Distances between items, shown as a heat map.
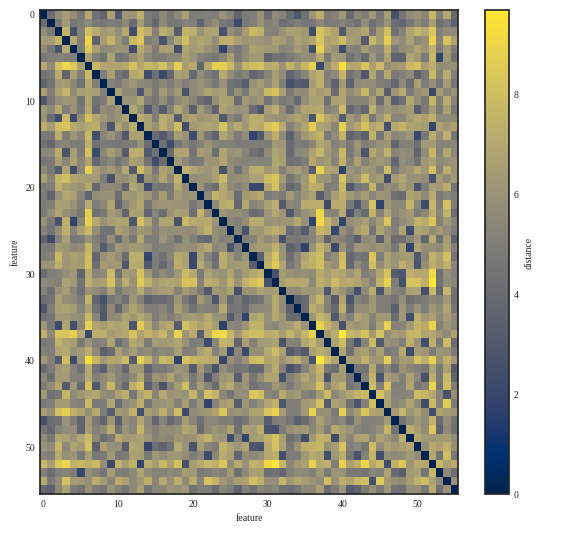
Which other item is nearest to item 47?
0
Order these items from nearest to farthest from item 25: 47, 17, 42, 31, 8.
8, 47, 17, 42, 31
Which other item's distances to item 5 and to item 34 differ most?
53
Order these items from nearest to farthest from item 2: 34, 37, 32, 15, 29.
15, 32, 34, 29, 37
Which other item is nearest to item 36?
24
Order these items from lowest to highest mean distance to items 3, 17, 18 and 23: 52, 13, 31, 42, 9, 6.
42, 9, 31, 13, 52, 6
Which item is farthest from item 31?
52
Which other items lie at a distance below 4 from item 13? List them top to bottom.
9, 19, 46, 52
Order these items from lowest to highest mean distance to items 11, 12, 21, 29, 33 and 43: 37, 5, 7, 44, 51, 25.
7, 5, 51, 25, 44, 37
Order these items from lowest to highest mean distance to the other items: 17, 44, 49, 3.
17, 49, 44, 3
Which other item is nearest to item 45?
22
